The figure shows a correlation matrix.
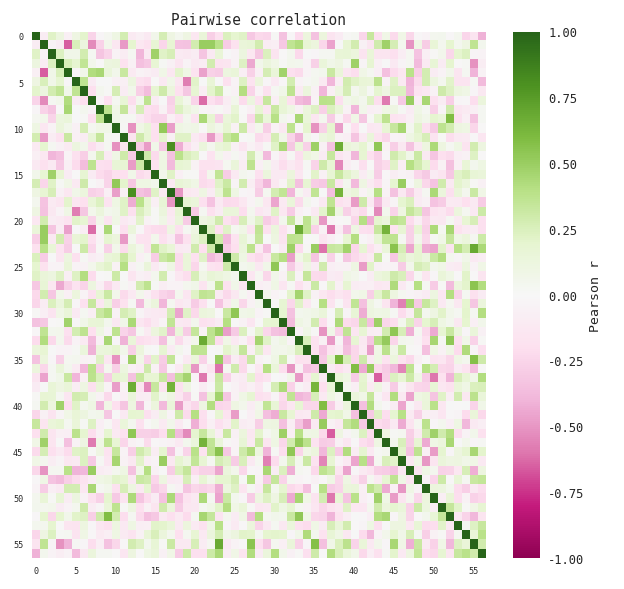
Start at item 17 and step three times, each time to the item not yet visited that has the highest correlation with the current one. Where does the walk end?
35
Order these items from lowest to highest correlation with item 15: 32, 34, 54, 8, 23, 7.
8, 7, 34, 32, 54, 23
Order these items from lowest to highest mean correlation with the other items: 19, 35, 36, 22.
36, 19, 35, 22
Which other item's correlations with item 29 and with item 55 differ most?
23
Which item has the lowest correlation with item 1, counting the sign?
4
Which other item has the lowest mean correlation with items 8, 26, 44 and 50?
7
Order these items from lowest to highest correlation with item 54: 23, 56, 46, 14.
46, 14, 23, 56
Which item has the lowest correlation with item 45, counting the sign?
50
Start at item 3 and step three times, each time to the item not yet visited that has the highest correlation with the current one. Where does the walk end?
42
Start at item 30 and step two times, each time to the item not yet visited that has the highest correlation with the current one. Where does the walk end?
11
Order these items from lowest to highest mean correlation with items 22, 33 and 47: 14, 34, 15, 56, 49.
49, 15, 14, 34, 56
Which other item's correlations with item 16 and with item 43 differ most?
37
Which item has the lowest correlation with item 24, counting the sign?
32
